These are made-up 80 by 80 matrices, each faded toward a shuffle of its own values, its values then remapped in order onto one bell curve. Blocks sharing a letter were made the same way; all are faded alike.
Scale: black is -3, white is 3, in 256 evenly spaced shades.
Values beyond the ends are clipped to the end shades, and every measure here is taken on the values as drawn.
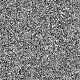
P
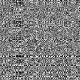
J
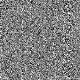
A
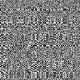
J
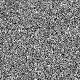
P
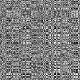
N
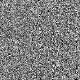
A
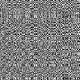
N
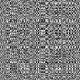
N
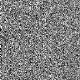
A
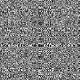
J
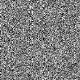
A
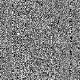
A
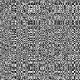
N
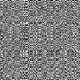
N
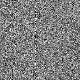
A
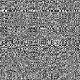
J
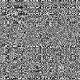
J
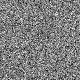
P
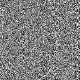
A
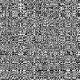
J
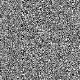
A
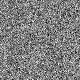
P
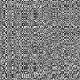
N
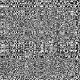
J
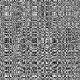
N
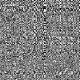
J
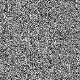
A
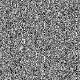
A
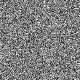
P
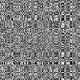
N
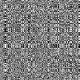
N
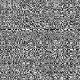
J
